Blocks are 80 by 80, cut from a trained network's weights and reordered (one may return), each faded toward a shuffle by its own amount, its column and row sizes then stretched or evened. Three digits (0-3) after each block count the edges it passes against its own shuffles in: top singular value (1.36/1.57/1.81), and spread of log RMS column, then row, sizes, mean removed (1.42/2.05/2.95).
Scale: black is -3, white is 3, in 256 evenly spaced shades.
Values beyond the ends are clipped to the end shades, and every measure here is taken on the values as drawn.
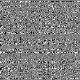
1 2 3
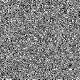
1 0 1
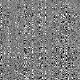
2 3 2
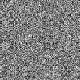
3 0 1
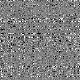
1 2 3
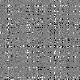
1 3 3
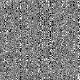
2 3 1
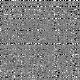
2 2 3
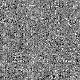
0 1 1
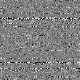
2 0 3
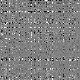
2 3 3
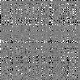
1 3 3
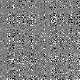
0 3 3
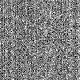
2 0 0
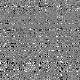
0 2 3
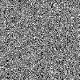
0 2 0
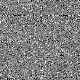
1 0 2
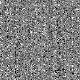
0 2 1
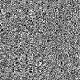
2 1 1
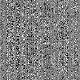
1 3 1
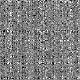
3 2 2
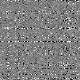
1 2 3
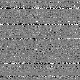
2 0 3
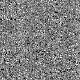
0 1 1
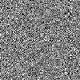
2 1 0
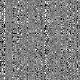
2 3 1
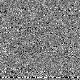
2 0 2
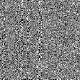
2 2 0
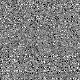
0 1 2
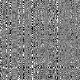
3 3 1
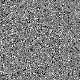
1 1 0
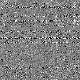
1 1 3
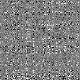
2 3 3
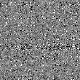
0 1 2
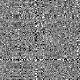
3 2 2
